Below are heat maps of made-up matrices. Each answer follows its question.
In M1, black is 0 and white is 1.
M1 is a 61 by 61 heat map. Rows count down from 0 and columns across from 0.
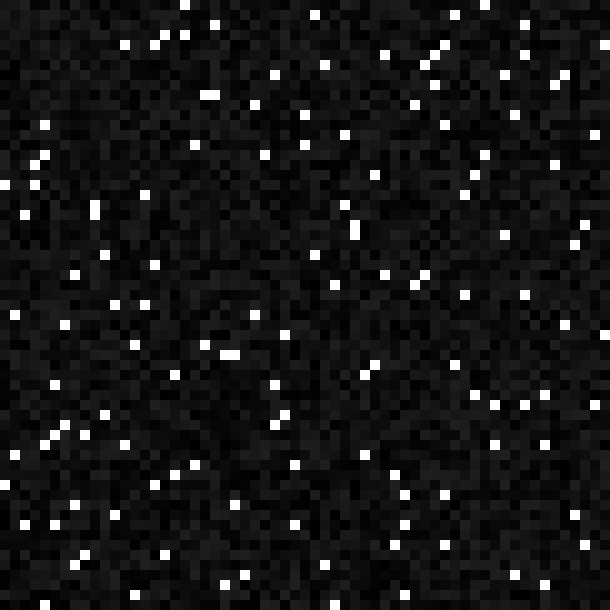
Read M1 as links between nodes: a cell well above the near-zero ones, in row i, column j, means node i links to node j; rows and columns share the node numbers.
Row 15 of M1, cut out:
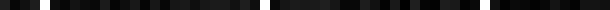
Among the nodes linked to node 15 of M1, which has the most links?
node 4
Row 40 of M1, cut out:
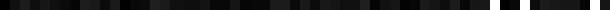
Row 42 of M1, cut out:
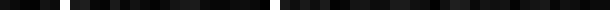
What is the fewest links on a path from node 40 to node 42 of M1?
5
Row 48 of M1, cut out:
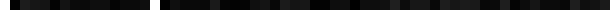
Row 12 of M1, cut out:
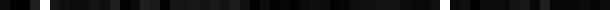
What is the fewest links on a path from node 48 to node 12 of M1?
3
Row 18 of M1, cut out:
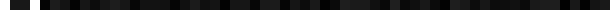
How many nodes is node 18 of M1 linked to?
2
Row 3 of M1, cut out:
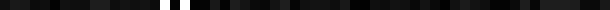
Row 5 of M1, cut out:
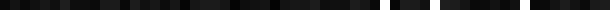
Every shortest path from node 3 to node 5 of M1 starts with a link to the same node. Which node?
node 16
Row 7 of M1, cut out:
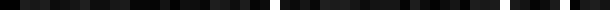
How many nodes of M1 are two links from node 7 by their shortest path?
4
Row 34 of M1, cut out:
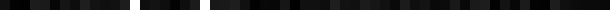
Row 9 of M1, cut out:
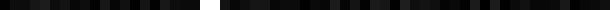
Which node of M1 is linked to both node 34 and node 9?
node 20
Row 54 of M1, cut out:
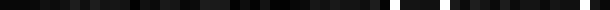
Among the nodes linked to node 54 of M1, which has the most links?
node 44
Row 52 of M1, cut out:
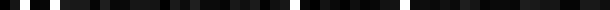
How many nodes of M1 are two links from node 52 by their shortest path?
6
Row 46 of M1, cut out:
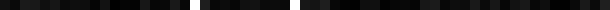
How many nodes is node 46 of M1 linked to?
2
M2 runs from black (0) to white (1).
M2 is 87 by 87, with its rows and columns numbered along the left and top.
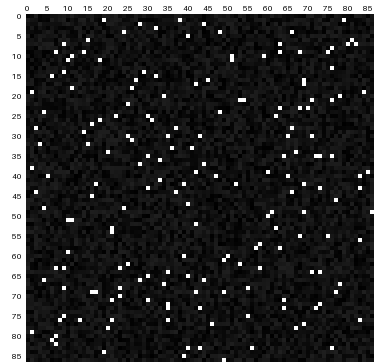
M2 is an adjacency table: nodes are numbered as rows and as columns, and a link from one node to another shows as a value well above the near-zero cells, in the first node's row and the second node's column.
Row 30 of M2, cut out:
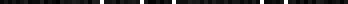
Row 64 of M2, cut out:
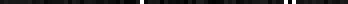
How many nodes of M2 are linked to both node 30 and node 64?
2
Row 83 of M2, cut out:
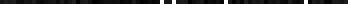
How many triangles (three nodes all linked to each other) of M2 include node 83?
0
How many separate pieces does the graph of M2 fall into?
12
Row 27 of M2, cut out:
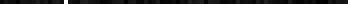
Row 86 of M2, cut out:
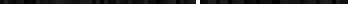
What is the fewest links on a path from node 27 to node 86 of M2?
4
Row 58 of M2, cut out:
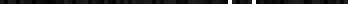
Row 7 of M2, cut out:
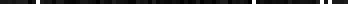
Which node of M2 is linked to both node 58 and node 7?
node 63
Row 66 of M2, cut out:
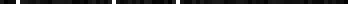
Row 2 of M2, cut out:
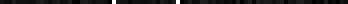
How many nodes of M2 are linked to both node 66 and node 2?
2
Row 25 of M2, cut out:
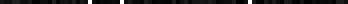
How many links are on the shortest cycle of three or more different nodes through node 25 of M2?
6
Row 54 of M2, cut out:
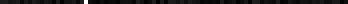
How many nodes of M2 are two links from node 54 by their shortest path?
3
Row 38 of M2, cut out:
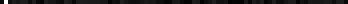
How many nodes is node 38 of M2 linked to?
1
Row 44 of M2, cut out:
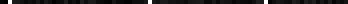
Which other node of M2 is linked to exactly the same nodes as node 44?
node 28
